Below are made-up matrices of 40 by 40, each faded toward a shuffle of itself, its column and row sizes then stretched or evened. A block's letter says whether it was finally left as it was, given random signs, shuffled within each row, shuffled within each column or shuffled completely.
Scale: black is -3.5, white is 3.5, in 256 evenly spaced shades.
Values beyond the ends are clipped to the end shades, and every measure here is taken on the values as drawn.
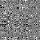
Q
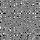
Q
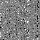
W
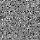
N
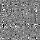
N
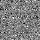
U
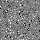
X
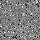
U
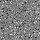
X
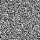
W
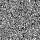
X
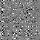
N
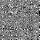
N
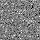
X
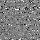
U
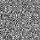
Q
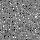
X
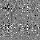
N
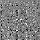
Q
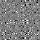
Q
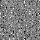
W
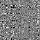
N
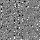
W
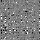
N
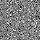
W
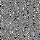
W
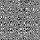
Q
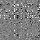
Q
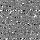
U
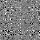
N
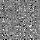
N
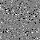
U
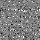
U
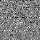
U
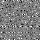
U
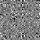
Q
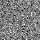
W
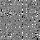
N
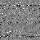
U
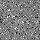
U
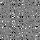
N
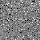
U
